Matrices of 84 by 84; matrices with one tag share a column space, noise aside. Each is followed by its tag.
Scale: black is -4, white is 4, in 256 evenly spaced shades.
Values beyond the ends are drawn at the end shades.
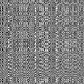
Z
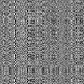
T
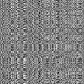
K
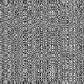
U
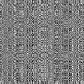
U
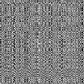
Z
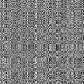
K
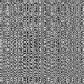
Z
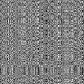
T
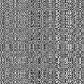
K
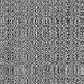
T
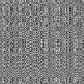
Z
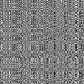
K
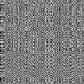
Z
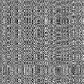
T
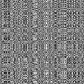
K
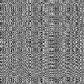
Z
